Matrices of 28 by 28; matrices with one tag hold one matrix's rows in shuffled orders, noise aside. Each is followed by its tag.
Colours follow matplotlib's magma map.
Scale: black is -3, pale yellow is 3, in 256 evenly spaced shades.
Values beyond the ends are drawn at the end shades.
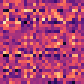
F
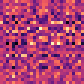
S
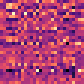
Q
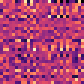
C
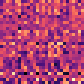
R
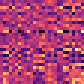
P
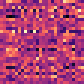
Q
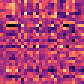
Q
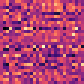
F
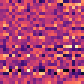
P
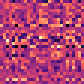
S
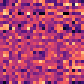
P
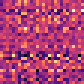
R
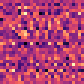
R
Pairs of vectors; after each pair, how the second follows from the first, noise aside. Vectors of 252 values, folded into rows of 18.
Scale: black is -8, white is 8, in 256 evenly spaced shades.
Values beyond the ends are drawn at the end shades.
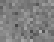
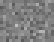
sign-scrambled.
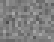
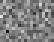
wrapped around, scaled up.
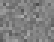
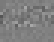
reversed, partly zeroed.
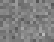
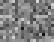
negated, scaled up.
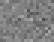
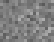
sign-scrambled.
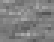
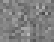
sign-scrambled.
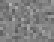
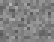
sign-scrambled.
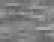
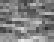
wrapped around, scaled up.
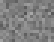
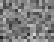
wrapped around, scaled up.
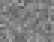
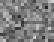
wrapped around, scaled up.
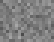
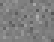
reversed, partly zeroed.
